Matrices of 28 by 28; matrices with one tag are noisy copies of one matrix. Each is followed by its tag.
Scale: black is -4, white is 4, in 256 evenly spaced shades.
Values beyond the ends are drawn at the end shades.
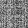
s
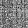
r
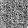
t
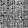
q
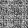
s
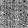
t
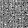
q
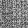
r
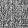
q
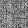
s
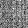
r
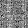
s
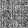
q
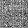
q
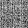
q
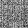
q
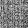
q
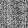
s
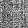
r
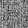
q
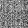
q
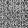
q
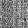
r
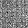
r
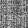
s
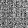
r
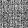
q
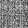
q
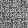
r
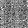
t
